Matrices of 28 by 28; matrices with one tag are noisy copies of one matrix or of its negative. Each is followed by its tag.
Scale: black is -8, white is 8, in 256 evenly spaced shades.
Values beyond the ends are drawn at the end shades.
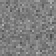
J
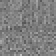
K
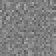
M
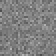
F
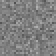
J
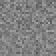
J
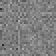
F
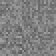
K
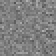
J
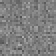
K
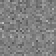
J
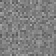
F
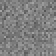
M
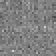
K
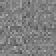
K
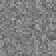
J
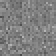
K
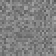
M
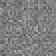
K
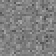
J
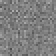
F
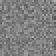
M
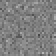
M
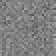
M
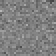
J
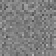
M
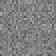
F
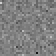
J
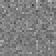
J
